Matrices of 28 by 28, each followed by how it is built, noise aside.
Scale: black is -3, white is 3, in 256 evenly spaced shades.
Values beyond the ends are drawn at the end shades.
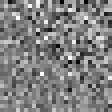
upper triangular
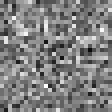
blocks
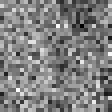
smooth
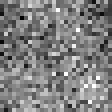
smooth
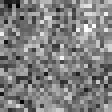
smooth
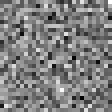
repeating columns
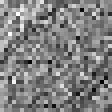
Hankel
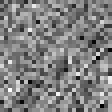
Hankel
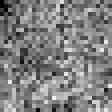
smooth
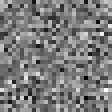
repeating columns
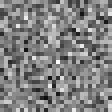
noise
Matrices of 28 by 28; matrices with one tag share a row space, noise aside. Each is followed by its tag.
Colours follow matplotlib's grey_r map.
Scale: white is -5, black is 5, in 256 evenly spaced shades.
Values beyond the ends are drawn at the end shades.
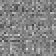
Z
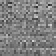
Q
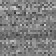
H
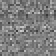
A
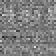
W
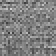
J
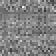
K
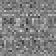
W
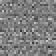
Q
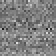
H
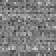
K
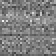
J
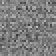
H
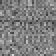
Z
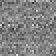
A
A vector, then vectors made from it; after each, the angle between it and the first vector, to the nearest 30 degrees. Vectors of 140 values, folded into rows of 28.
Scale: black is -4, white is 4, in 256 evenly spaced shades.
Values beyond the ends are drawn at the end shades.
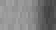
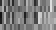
120 degrees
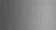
150 degrees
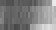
150 degrees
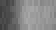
120 degrees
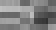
60 degrees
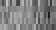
60 degrees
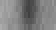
90 degrees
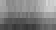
120 degrees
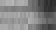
30 degrees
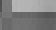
90 degrees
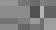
90 degrees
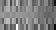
60 degrees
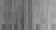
150 degrees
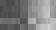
150 degrees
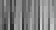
120 degrees
